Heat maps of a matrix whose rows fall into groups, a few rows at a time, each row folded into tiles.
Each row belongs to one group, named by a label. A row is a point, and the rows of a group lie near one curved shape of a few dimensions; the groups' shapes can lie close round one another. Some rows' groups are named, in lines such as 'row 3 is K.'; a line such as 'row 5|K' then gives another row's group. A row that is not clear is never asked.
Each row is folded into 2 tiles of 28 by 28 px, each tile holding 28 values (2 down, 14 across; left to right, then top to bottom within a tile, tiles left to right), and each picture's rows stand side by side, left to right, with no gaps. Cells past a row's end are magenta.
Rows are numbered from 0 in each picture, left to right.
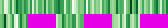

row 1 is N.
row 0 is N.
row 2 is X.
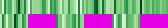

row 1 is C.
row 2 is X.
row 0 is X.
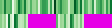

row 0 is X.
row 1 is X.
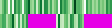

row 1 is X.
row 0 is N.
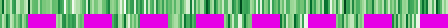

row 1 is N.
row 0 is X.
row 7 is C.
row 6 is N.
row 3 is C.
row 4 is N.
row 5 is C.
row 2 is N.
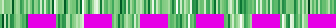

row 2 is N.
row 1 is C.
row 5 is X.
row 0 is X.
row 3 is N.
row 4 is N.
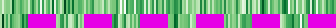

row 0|X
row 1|N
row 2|N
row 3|N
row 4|C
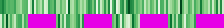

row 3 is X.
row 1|X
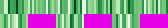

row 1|X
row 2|N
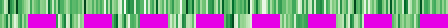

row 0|N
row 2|N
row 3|X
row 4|C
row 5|C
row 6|X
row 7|X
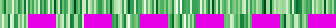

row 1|X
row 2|N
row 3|N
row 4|C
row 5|N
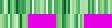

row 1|N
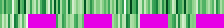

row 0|X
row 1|X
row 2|X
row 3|N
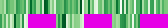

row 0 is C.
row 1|C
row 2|N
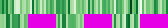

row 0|N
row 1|N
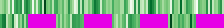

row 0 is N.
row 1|C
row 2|C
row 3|X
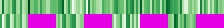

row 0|X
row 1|N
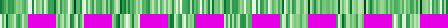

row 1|X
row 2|N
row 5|X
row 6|X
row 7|X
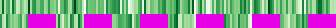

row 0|X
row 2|N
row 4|C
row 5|C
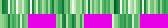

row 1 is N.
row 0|N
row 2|N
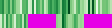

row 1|N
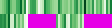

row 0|C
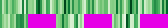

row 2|X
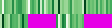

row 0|X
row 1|X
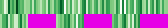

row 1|N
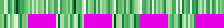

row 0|N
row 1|X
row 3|N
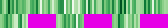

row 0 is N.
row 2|N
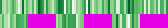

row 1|N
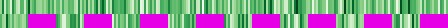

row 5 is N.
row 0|X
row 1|C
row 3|C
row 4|C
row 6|N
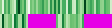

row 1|X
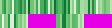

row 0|X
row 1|N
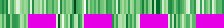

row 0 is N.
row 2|C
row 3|C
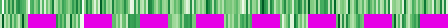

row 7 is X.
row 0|X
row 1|C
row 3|C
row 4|C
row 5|X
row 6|X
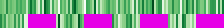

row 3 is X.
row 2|C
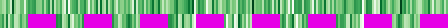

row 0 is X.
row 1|N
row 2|C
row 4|X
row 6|C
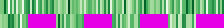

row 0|N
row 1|X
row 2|X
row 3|X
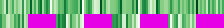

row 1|C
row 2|C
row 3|X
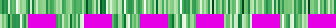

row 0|N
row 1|C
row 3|N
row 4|X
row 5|X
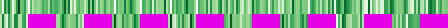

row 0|X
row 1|N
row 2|X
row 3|X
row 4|X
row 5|X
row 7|C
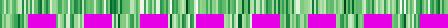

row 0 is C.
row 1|X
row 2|C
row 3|X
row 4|X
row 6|N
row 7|N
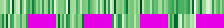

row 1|X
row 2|X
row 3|C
